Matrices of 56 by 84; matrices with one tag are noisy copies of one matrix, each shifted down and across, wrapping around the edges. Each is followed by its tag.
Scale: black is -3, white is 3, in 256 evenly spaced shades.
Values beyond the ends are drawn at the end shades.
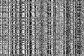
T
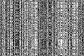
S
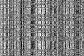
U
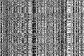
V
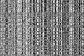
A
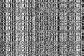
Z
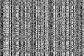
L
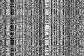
V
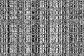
Z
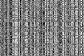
L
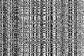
T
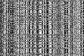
T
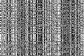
S
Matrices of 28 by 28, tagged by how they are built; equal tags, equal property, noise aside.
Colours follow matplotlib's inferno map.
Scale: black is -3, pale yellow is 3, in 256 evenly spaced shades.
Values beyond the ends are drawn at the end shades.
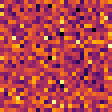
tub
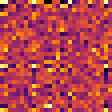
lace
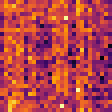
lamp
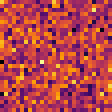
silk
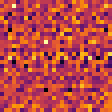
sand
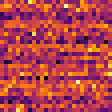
lamp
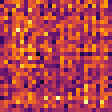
lamp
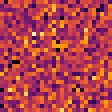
silk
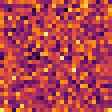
silk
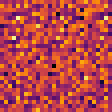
sand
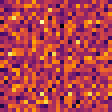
tub
